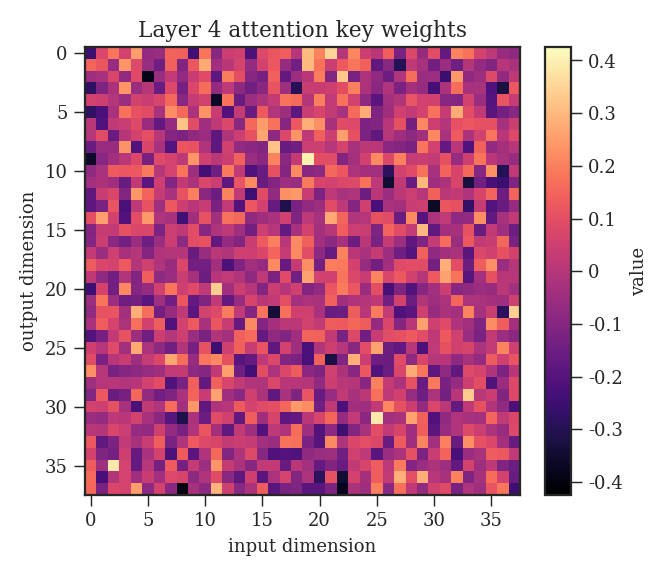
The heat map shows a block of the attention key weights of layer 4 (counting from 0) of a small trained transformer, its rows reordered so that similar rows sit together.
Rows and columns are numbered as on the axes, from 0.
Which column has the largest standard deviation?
22
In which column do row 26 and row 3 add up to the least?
18
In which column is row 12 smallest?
14
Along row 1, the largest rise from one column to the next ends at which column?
19
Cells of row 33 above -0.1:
30
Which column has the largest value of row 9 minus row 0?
9
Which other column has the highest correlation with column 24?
10
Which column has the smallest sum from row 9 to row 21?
0
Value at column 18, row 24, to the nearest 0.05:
-0.05
